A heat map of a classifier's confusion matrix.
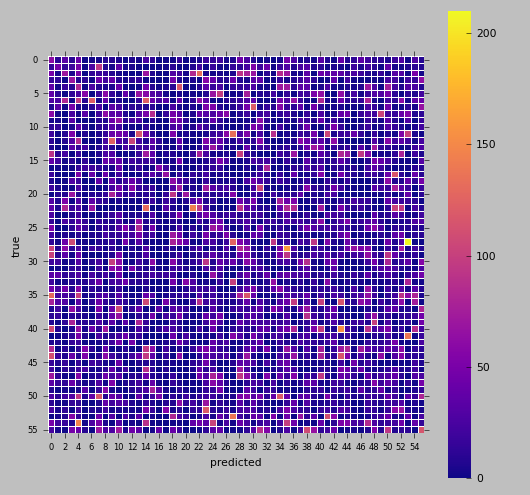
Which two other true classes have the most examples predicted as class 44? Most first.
43, 14
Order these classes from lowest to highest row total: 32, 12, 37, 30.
32, 37, 12, 30
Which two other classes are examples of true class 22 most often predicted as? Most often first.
21, 14
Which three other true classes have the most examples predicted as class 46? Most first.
14, 43, 36
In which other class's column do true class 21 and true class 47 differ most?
40
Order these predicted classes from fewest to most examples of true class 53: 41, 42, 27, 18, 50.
50, 42, 18, 41, 27
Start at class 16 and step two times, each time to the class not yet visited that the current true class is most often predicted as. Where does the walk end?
24
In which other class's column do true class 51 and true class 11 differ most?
27
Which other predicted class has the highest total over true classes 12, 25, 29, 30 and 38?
9
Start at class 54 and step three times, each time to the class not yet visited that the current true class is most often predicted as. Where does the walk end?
31
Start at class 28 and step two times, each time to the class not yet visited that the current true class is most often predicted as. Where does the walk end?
0
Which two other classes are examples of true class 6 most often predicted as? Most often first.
14, 4
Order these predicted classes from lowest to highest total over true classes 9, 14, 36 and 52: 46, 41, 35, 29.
41, 29, 35, 46
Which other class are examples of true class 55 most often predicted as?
38
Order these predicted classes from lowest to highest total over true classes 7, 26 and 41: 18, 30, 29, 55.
29, 55, 18, 30
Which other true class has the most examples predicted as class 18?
20
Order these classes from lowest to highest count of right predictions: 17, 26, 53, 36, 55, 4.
53, 26, 17, 4, 36, 55
